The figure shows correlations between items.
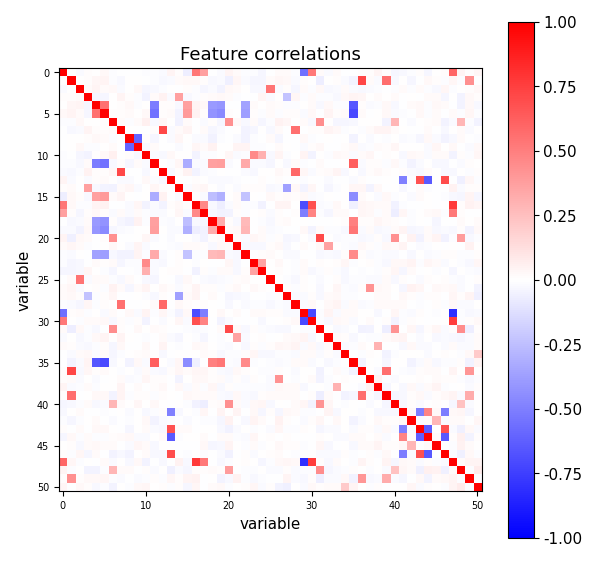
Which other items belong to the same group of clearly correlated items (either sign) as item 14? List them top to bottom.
3, 27
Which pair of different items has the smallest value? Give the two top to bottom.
29, 47
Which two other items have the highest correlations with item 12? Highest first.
7, 28
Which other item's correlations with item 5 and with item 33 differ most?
35
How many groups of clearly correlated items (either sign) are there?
15
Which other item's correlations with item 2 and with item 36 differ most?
1
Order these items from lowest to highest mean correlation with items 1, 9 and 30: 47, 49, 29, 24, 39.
29, 24, 49, 39, 47
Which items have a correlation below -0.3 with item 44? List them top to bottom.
13, 43, 46
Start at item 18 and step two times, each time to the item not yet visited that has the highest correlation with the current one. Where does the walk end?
11
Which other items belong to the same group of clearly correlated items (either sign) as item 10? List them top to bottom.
23, 24
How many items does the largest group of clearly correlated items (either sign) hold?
8
